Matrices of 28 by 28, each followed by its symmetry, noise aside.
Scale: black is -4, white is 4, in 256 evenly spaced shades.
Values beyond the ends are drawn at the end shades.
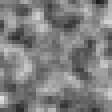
antisymmetric.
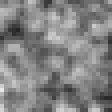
no symmetry.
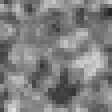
antisymmetric.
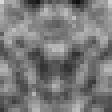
mirrored left to right.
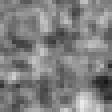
antisymmetric.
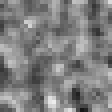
no symmetry.
